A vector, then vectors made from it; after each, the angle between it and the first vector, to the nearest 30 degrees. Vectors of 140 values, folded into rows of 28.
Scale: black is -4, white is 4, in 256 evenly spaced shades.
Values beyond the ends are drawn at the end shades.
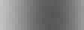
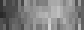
150 degrees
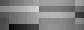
120 degrees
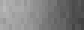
60 degrees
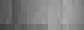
150 degrees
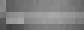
120 degrees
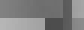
60 degrees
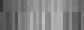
150 degrees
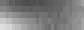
60 degrees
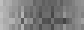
30 degrees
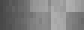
150 degrees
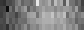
150 degrees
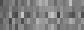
120 degrees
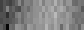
150 degrees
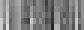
60 degrees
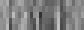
60 degrees
